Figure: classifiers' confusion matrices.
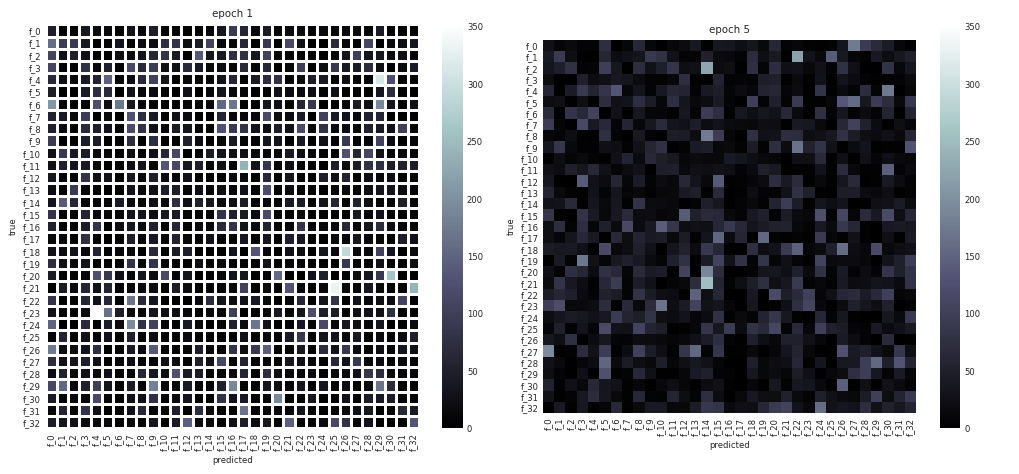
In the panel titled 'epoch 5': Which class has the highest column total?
f_14
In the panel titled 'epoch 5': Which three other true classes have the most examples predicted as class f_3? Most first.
f_19, f_12, f_7
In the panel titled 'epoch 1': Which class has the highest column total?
f_0
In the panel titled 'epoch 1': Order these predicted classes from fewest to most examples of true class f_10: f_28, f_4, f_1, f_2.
f_4, f_2, f_1, f_28
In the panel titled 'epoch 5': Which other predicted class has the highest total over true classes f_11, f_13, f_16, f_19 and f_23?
f_10
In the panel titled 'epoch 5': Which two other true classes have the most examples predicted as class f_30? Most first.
f_4, f_11
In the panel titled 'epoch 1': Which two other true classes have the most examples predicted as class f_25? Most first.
f_21, f_32
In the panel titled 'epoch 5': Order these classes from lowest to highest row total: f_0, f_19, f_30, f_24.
f_30, f_0, f_24, f_19
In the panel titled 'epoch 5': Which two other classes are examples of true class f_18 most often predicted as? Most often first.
f_26, f_22
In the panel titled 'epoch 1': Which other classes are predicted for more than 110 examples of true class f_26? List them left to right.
f_0, f_9, f_19
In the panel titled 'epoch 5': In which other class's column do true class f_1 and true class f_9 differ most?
f_25
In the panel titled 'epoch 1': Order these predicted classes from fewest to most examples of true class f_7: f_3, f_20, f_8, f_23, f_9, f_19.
f_23, f_20, f_9, f_8, f_3, f_19
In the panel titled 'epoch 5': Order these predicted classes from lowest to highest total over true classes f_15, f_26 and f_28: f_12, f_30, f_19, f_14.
f_19, f_14, f_12, f_30
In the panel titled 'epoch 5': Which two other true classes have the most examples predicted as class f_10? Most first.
f_23, f_16
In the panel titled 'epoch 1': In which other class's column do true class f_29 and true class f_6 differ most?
f_9
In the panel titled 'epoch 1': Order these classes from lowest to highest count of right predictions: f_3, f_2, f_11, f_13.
f_13, f_2, f_3, f_11
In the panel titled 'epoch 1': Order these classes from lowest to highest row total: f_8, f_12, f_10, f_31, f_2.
f_12, f_31, f_10, f_2, f_8
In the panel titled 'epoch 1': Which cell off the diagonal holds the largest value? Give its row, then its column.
f_23, f_4
